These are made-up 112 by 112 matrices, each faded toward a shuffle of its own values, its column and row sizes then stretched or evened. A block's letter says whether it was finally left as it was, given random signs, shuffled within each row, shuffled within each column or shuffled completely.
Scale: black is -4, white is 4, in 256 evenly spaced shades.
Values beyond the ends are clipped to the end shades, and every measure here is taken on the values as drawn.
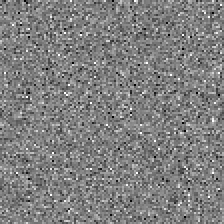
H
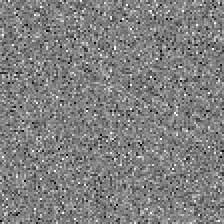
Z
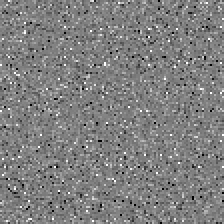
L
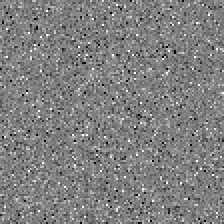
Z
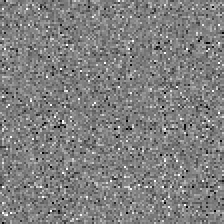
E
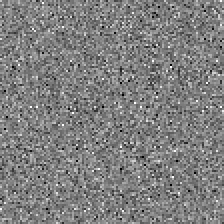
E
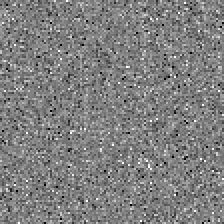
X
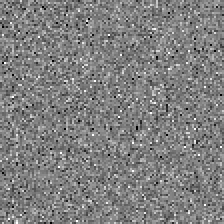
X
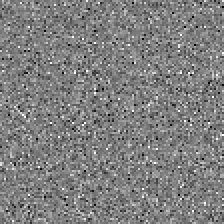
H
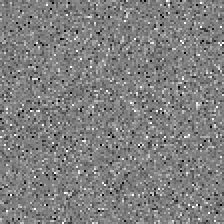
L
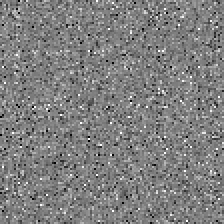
E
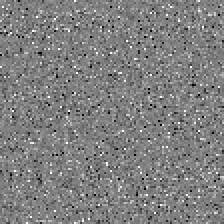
L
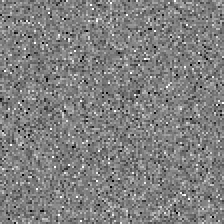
Z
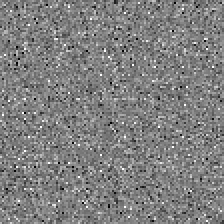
E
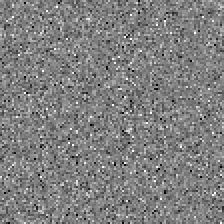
X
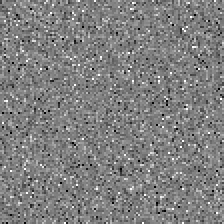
Z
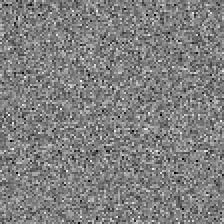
L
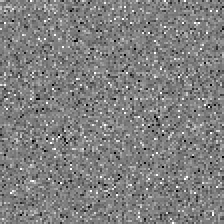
L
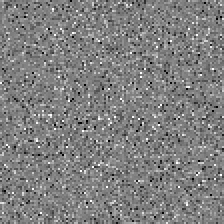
L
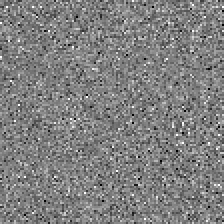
E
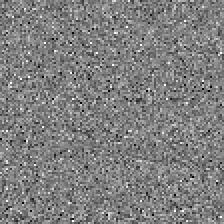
E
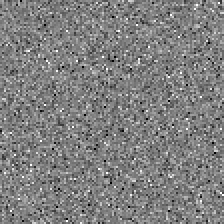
Z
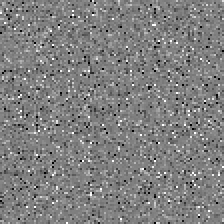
H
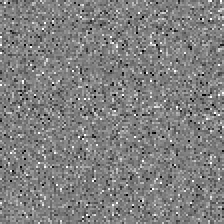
H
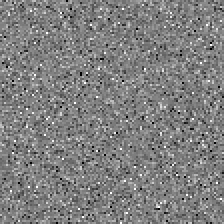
Z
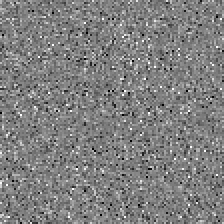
H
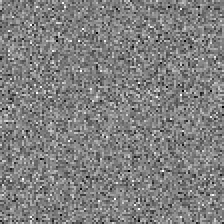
E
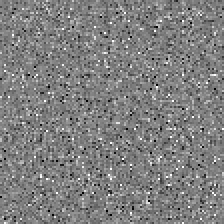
H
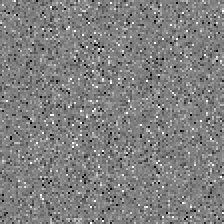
X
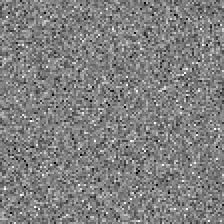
Z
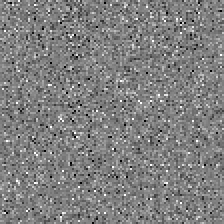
H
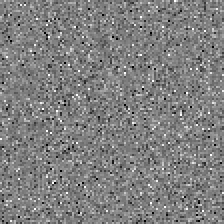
X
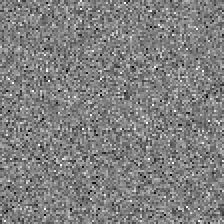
L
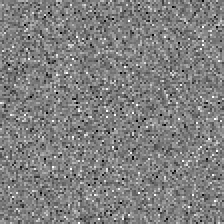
Z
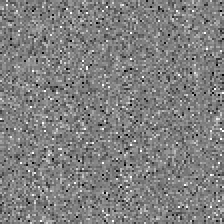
X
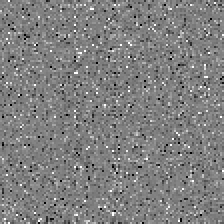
H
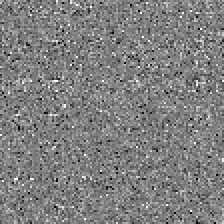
E
